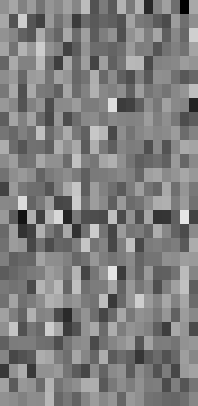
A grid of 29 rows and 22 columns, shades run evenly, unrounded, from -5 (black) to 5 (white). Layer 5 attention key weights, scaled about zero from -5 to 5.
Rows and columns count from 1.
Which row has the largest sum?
22
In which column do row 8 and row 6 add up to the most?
13
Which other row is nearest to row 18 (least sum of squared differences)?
25
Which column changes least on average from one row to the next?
20
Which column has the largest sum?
5
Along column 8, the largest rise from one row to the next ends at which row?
17
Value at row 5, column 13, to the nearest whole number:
-1
